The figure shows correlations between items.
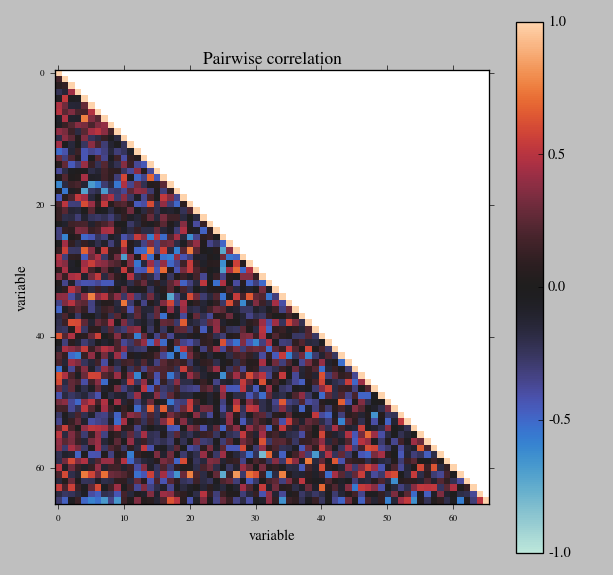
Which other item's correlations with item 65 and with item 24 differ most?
7
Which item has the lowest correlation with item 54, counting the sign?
65
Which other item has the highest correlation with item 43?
50
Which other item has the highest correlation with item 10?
35
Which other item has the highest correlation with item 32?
58
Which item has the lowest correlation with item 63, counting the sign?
45
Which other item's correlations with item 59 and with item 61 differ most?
34
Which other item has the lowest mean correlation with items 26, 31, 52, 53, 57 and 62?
43
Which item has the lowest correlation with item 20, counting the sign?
25
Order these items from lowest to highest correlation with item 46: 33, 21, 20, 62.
62, 33, 21, 20
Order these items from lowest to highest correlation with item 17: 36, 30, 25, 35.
30, 25, 36, 35
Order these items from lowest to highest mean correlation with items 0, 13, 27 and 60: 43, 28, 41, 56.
41, 43, 56, 28
